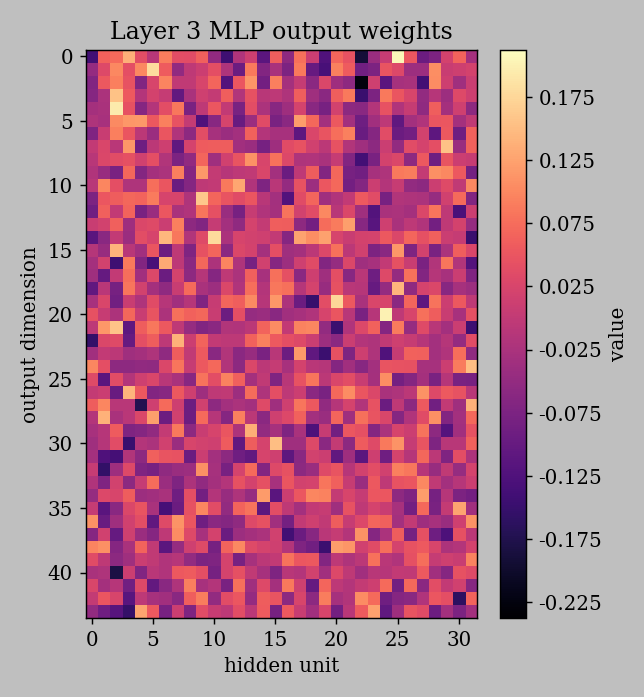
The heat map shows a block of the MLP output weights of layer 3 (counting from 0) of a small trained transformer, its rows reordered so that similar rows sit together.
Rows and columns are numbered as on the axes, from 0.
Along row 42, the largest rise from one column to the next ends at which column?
31
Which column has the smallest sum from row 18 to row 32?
19
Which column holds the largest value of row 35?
30
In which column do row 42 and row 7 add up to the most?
29
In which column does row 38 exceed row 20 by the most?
11
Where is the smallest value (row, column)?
2, 22
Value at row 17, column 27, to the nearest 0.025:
-0.075
